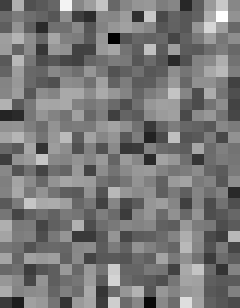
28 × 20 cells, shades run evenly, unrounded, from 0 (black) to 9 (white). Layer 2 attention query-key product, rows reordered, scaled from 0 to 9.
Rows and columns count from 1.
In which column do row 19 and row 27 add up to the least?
9
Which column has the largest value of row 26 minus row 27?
10
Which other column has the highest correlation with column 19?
18
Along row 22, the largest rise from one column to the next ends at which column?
20
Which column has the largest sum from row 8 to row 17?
15
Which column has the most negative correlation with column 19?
16
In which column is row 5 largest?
13
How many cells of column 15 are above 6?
2
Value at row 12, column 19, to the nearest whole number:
5
